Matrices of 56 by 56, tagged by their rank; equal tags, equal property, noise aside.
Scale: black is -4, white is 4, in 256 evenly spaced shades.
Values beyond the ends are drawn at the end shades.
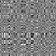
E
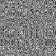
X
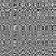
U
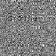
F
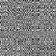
U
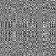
U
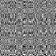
U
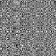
X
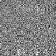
F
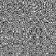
F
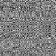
X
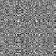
X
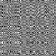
U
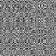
E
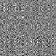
X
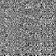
F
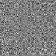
F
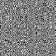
F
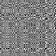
E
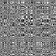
E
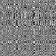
E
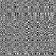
E
